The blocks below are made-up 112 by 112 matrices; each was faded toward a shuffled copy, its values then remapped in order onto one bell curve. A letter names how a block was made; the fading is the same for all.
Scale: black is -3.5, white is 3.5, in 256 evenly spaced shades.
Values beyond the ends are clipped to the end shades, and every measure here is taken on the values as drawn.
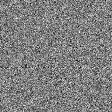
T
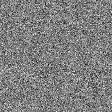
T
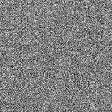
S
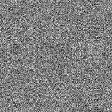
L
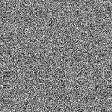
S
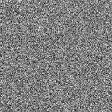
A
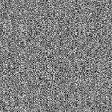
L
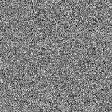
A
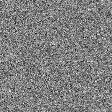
T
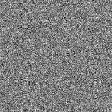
S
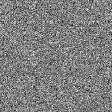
A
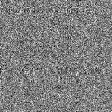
S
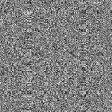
L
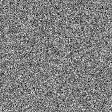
T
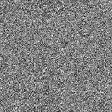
S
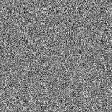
A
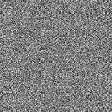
L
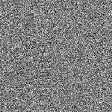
S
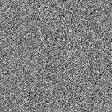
A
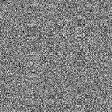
L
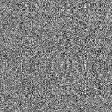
L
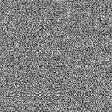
L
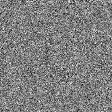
T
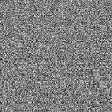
L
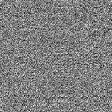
L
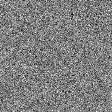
T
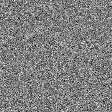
T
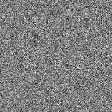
S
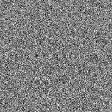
A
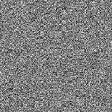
L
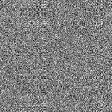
L
